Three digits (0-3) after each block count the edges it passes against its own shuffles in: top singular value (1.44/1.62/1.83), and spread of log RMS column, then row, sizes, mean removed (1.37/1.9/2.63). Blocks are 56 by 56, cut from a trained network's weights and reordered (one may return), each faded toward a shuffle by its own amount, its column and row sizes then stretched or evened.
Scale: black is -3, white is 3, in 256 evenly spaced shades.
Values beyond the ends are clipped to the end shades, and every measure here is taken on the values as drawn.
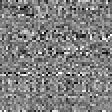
3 0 3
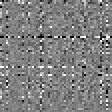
3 3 2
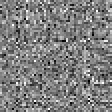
2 2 1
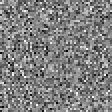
0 1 0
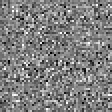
0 1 2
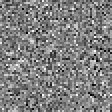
1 1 1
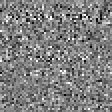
0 0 2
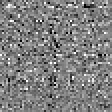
1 2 2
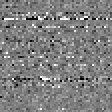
2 0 3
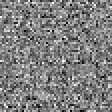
1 0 2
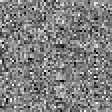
2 2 0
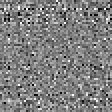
1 1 2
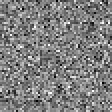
0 0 1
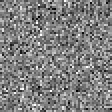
0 1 0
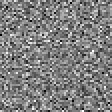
3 0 0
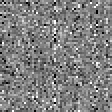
0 2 0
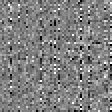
3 3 0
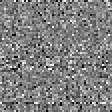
0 0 2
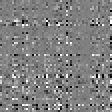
2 3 3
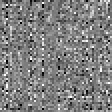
0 3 1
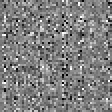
1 3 2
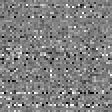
0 0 3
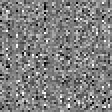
0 3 1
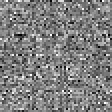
1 0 2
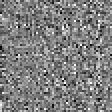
2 2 1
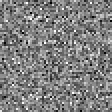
0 0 1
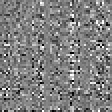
2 3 2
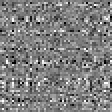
3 2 3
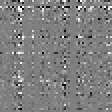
2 3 3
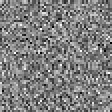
2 0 0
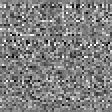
3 0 3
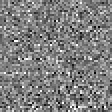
1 1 2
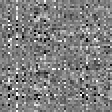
2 3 2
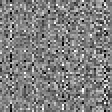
3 3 0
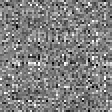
2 2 1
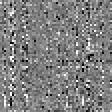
1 3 0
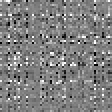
2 3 3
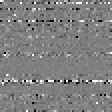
3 0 3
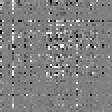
1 3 3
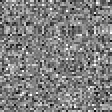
2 1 1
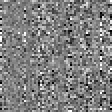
2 3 0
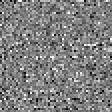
0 0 2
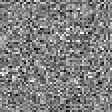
3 0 1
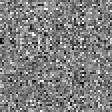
0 2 2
